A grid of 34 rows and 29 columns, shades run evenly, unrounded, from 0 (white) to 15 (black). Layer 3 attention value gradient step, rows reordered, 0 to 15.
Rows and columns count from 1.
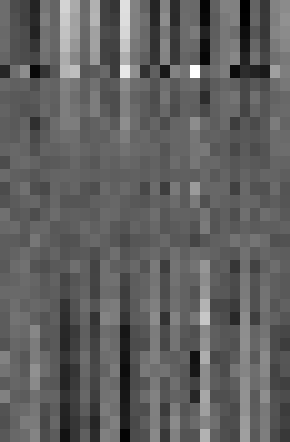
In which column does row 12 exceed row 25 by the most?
21
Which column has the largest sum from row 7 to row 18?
4
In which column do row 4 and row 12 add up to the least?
13
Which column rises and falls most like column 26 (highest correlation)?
24
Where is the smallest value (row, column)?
6, 20
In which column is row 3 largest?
25
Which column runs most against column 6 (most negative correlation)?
2
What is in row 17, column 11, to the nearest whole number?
9
